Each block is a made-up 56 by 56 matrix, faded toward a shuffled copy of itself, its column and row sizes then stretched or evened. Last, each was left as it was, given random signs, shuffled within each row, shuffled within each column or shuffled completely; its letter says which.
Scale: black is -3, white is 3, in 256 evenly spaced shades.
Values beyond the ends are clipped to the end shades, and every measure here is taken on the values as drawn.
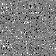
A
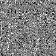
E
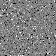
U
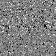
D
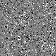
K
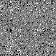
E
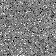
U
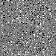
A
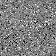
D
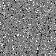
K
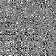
A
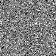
K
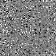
E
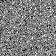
U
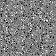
K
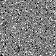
K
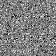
D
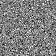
U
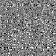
A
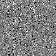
K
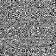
A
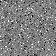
U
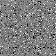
E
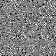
D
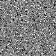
K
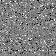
D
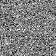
D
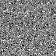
D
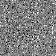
E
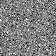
U
